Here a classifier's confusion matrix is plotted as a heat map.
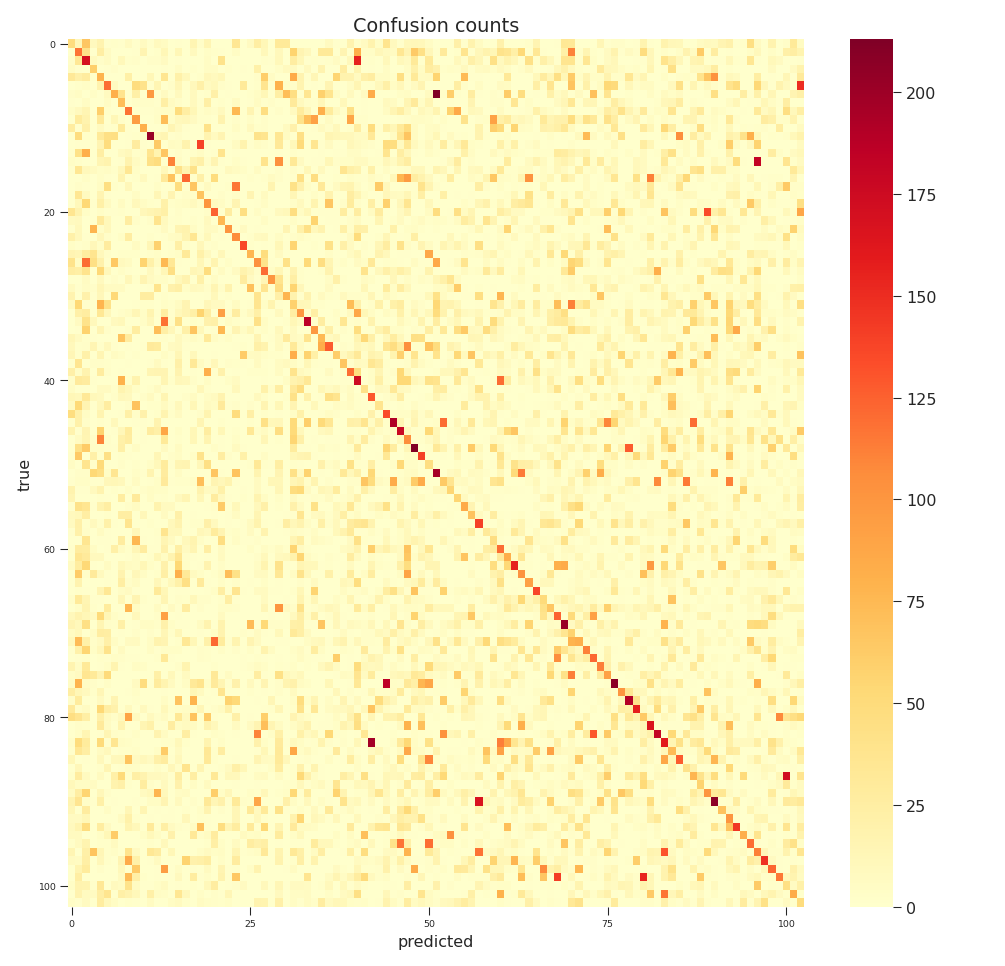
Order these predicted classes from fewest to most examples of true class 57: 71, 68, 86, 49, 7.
7, 49, 68, 71, 86
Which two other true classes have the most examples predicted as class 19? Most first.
39, 80
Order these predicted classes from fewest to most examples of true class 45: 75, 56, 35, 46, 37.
37, 46, 56, 35, 75
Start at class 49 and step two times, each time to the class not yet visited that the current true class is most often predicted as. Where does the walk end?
32
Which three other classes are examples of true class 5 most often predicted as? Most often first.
102, 29, 70
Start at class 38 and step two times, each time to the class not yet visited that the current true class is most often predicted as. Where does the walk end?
100
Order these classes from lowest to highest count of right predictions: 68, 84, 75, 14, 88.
88, 84, 75, 14, 68
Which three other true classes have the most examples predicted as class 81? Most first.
16, 62, 101
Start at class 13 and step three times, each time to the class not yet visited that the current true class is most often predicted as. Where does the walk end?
60
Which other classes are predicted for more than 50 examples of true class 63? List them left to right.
1, 15, 22, 47, 80
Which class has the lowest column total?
28
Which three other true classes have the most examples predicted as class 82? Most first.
52, 27, 40
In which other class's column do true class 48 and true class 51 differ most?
78
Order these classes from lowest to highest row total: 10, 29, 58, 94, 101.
58, 94, 29, 101, 10
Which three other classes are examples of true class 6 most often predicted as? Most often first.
51, 11, 42
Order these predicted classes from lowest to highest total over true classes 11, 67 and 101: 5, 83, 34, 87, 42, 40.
34, 87, 42, 40, 5, 83
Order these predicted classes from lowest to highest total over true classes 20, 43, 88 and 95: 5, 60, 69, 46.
5, 60, 69, 46
